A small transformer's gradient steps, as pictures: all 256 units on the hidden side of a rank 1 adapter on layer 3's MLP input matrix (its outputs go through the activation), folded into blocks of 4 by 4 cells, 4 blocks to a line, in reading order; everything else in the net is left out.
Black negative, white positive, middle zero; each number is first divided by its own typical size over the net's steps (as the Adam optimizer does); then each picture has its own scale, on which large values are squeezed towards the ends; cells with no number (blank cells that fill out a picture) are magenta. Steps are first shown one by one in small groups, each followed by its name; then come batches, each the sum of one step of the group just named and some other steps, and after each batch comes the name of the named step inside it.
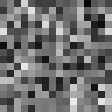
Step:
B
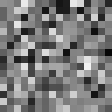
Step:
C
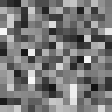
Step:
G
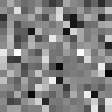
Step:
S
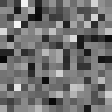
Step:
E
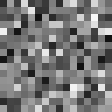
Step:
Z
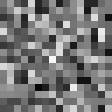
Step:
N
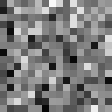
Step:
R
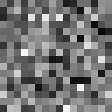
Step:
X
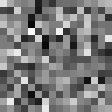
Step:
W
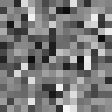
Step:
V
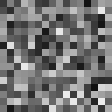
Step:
B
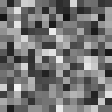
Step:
C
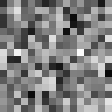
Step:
S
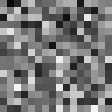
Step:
G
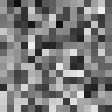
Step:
G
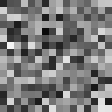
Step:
G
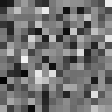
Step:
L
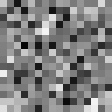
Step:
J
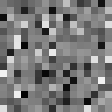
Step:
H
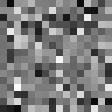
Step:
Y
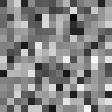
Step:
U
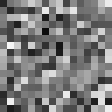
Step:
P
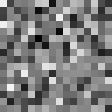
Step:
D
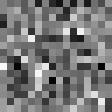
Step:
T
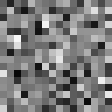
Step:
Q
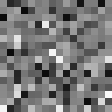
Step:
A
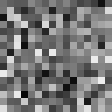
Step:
H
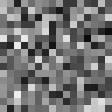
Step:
J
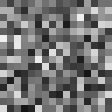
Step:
Q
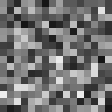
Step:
Y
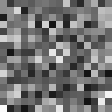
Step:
A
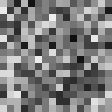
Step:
J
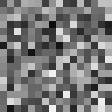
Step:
P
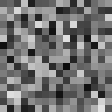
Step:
L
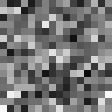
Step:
A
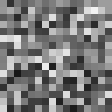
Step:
Q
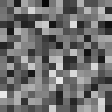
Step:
L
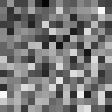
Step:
U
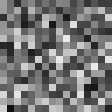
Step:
A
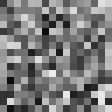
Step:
P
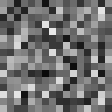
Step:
H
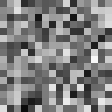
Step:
U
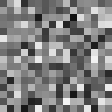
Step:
U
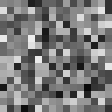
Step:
T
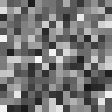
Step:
A
